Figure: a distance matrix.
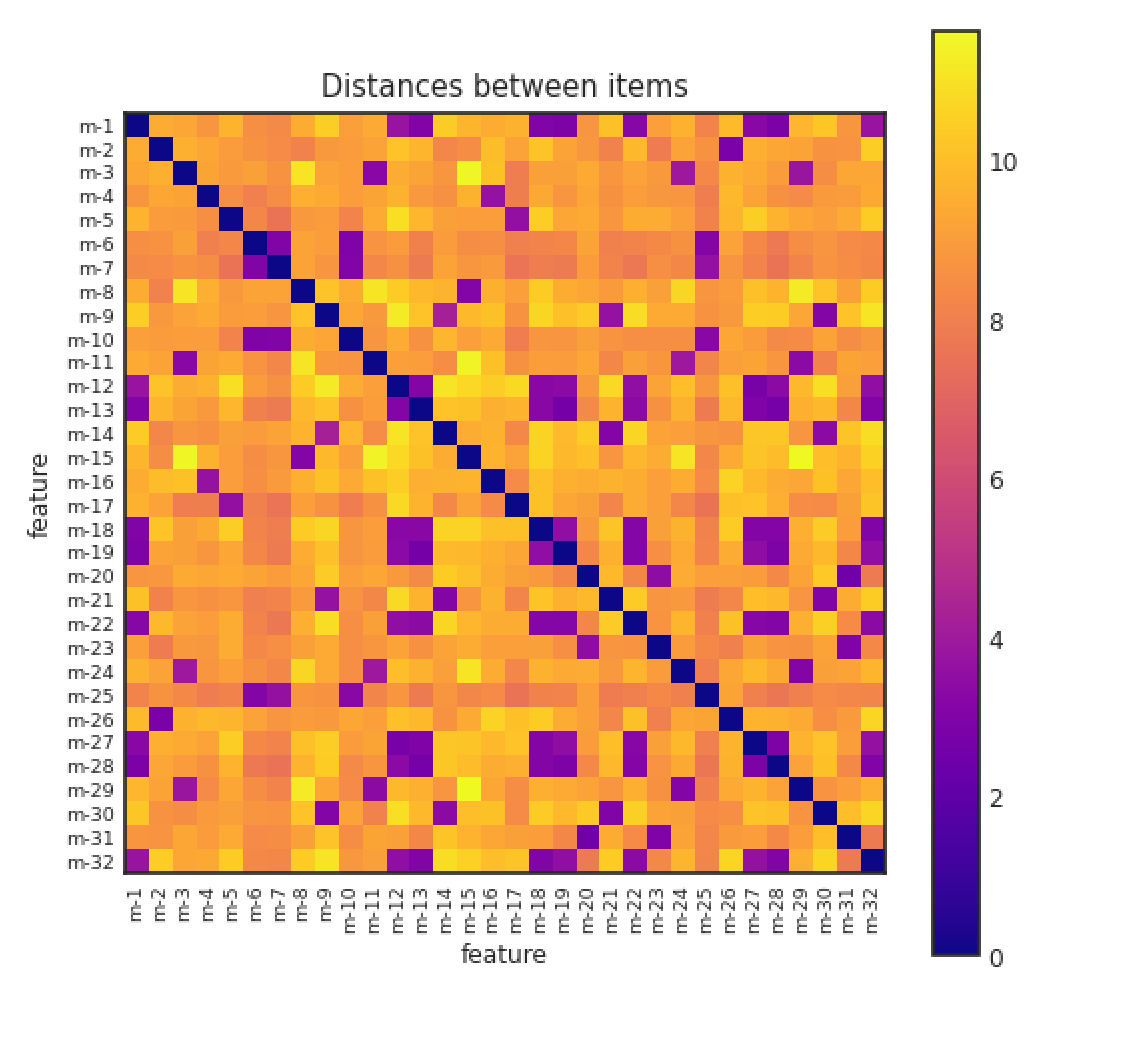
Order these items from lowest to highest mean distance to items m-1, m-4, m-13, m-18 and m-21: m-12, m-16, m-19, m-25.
m-19, m-12, m-25, m-16
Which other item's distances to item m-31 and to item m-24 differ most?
m-20
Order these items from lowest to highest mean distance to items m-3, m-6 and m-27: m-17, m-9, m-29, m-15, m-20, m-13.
m-13, m-29, m-17, m-20, m-9, m-15
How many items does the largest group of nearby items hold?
9
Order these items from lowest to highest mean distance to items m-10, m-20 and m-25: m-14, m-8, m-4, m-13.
m-13, m-4, m-8, m-14
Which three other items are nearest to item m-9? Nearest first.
m-30, m-21, m-14
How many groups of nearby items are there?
9
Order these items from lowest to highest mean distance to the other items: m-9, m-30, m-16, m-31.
m-31, m-30, m-9, m-16
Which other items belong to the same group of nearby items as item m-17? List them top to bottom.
m-5
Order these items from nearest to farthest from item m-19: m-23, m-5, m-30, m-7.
m-7, m-23, m-5, m-30
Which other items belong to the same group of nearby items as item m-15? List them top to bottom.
m-8
